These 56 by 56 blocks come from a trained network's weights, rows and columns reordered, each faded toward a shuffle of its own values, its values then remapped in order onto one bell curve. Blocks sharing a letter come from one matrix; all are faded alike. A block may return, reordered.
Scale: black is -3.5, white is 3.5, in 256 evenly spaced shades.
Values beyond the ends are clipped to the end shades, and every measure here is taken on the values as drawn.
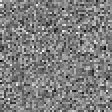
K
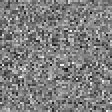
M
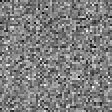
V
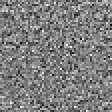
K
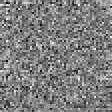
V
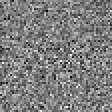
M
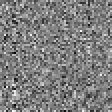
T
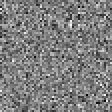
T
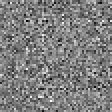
V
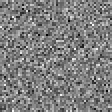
K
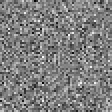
V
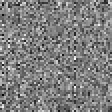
T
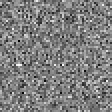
M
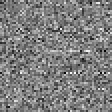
M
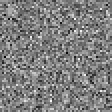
K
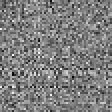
T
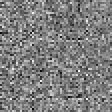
T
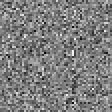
T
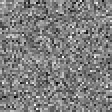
K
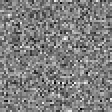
M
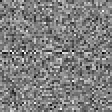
T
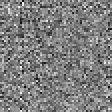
T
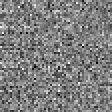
V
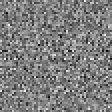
M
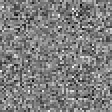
V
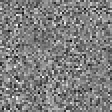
V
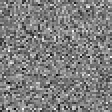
M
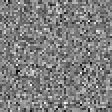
T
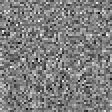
K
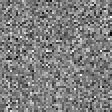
T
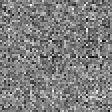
T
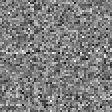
M
